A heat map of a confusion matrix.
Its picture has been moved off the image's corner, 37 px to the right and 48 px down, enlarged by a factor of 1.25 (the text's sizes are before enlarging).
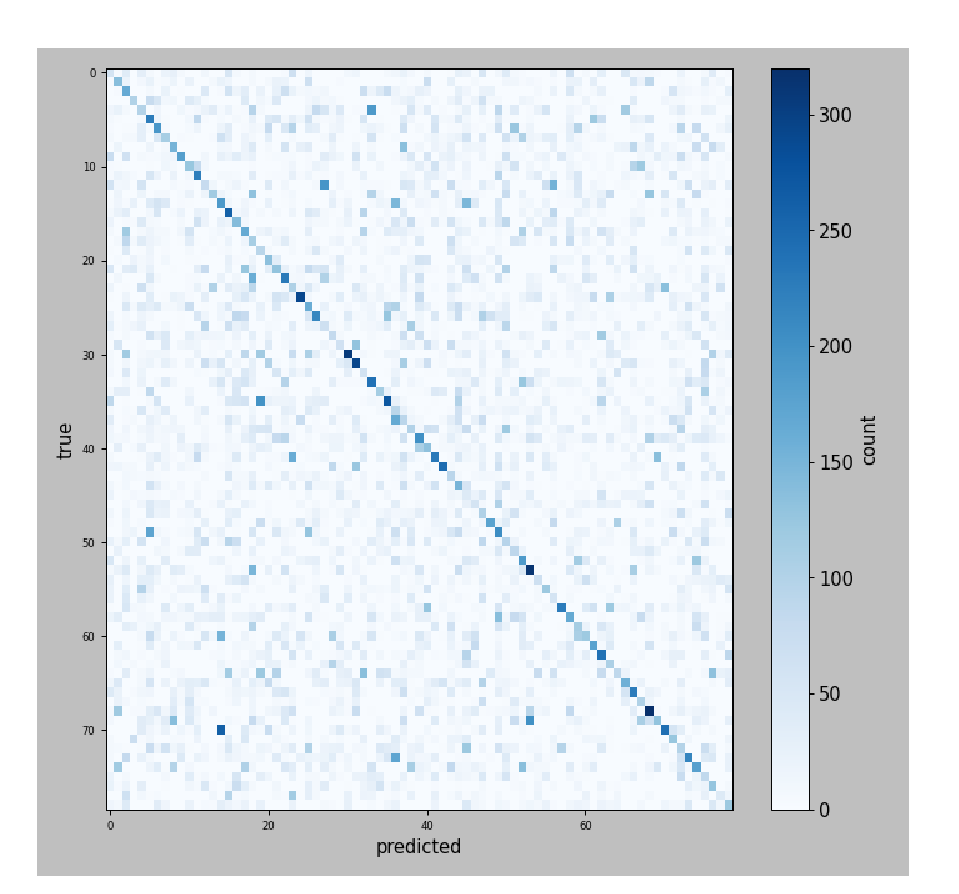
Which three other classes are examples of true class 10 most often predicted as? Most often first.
67, 66, 11
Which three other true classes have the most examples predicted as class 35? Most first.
26, 25, 2
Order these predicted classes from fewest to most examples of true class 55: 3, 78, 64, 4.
3, 64, 78, 4
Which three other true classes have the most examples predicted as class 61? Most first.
5, 24, 57
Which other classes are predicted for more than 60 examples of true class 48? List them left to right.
19, 56, 64
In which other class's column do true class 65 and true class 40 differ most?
39
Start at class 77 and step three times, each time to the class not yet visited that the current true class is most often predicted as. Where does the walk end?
14
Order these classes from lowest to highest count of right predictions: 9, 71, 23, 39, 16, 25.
23, 71, 16, 25, 9, 39
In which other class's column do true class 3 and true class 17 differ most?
2
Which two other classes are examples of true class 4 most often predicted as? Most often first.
33, 65
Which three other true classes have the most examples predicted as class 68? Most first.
13, 39, 1
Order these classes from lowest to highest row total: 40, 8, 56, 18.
56, 40, 18, 8
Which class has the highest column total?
49
